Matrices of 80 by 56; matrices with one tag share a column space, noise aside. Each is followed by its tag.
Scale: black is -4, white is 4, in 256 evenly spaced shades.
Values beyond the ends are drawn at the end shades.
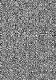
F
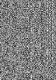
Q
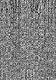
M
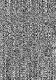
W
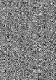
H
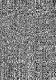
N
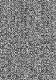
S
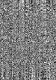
N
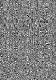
F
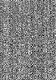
S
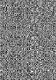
H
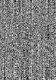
W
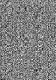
H
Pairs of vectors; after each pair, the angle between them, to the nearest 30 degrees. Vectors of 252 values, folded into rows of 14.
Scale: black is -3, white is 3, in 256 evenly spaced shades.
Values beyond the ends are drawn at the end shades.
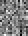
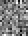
30 degrees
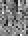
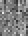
30 degrees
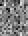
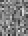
90 degrees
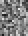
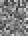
60 degrees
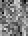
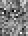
120 degrees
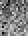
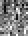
60 degrees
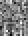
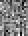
150 degrees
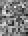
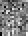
120 degrees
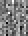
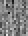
150 degrees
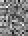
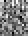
60 degrees
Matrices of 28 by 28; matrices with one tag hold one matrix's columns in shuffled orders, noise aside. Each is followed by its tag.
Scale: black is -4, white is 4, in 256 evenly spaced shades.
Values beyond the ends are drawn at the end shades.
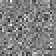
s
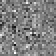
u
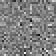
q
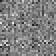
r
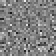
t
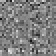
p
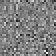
q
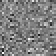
q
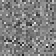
r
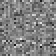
r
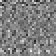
p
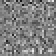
p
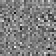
s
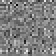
p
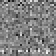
p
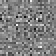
s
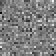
s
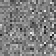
u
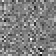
q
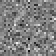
t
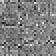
r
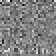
p
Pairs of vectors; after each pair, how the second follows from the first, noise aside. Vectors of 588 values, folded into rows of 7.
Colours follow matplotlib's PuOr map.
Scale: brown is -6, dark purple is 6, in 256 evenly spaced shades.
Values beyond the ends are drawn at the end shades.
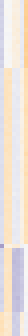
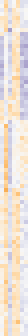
wrapped around.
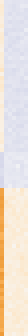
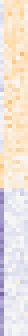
negated.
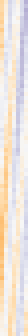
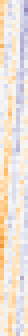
copied.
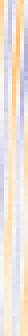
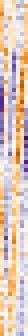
wrapped around, scaled up.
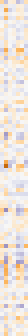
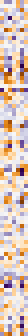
reversed, negated, scaled up.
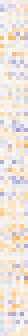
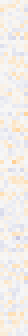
negated, shrunk.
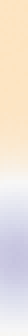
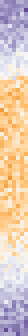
wrapped around, scaled up.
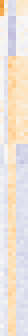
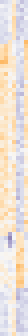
wrapped around, negated.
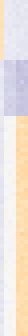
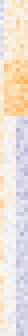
negated.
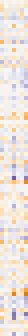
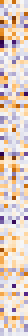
reversed, negated, scaled up.
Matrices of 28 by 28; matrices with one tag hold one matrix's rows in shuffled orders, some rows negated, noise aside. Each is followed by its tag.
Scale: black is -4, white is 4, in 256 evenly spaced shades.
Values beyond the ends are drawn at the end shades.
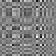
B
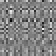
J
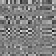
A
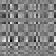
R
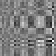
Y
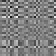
R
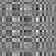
B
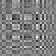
B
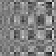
Y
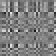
R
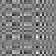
B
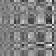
Y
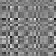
R
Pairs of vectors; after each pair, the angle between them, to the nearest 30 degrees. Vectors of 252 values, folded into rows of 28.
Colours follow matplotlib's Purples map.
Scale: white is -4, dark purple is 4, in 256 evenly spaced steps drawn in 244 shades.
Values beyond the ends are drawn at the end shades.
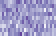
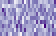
120 degrees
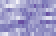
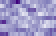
120 degrees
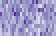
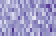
90 degrees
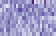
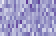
90 degrees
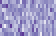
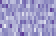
30 degrees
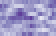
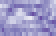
150 degrees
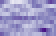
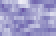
90 degrees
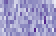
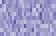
90 degrees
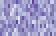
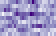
60 degrees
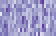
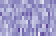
150 degrees
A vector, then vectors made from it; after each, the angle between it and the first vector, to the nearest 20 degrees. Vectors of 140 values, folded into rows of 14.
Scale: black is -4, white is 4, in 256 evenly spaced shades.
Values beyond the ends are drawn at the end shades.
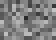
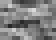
100 degrees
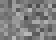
40 degrees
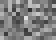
160 degrees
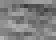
100 degrees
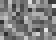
140 degrees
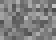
160 degrees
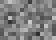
80 degrees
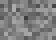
20 degrees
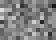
100 degrees
